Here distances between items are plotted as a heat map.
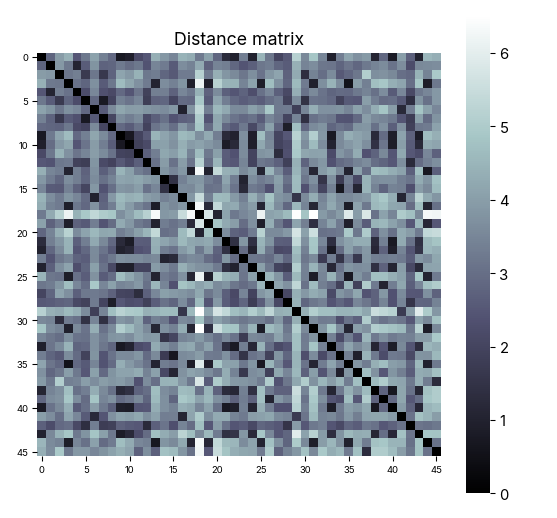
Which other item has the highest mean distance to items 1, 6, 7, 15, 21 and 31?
18
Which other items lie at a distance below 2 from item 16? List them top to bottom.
6, 29, 41
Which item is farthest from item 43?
29
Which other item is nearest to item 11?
27
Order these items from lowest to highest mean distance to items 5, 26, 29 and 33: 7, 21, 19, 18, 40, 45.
7, 40, 21, 19, 45, 18
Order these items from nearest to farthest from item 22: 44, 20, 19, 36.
20, 36, 19, 44
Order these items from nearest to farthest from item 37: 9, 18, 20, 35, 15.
35, 9, 15, 20, 18
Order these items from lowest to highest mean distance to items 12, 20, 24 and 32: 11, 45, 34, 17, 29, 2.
34, 11, 2, 17, 45, 29
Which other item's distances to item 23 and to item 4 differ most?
14
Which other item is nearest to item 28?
8
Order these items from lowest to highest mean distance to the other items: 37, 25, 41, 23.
23, 25, 41, 37
